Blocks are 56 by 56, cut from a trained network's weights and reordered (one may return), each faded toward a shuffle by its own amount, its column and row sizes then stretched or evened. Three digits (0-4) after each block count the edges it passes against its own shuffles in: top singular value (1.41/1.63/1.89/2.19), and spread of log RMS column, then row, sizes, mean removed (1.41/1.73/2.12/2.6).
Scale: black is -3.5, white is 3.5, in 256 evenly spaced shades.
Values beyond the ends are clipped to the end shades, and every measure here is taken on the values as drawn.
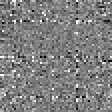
2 2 3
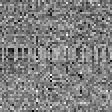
3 1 0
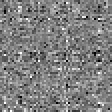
3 2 2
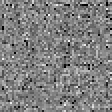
1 2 1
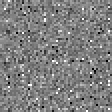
0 2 1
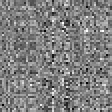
4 2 1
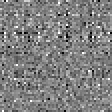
3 1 3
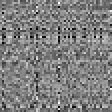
4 2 2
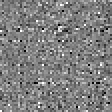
1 1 3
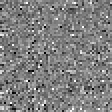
2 1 2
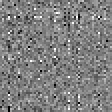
1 3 1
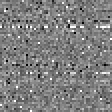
3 1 1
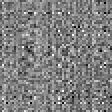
2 1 3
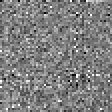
1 1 2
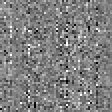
0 4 1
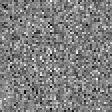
2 1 0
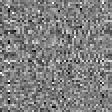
3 1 1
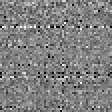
3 1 3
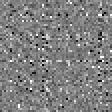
3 2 1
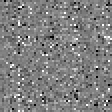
1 2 2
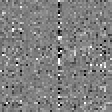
2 3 2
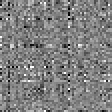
2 2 3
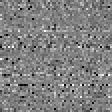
1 0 4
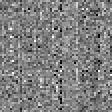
1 2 1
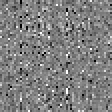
2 3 0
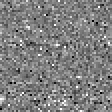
0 0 1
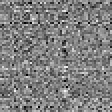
3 1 1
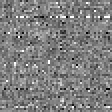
3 1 2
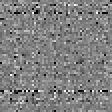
3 3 3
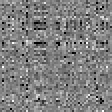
3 4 1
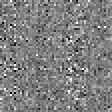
0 3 2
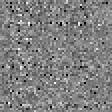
0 2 2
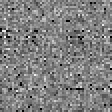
2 2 2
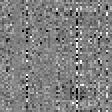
3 4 0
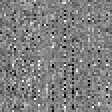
1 4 1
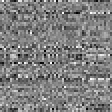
4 0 4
